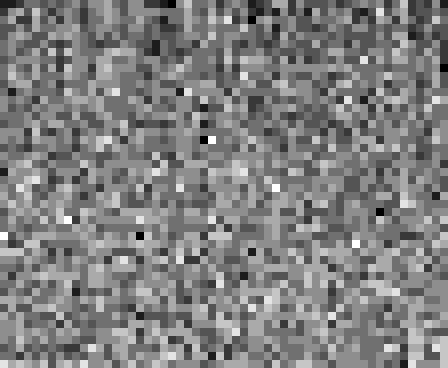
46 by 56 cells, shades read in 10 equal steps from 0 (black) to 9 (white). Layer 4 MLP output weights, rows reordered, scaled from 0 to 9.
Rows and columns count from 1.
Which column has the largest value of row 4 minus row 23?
10
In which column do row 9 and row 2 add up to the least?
56
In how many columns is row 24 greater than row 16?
26
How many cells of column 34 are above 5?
9
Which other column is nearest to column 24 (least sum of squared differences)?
14
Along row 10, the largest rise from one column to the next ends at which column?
31
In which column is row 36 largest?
28
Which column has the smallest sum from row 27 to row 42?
42
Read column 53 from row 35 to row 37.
5 5 3
